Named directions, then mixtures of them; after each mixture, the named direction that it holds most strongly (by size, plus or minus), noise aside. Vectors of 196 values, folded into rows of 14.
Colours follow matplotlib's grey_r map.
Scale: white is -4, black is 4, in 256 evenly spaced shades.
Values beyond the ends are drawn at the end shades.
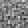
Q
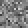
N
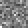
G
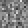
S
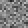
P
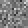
S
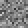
N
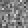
S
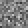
N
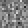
S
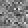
N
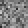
G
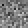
Q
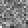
G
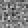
Q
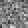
Q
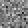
Q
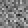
N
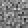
Q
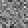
P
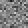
P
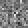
S
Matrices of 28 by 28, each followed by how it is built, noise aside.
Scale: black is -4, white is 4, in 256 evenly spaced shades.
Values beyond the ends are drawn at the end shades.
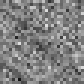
Toeplitz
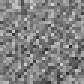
Hankel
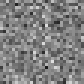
low rank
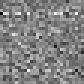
uneven rows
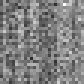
blocks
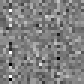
uneven columns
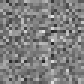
low rank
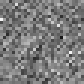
Hankel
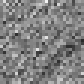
Hankel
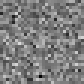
noise
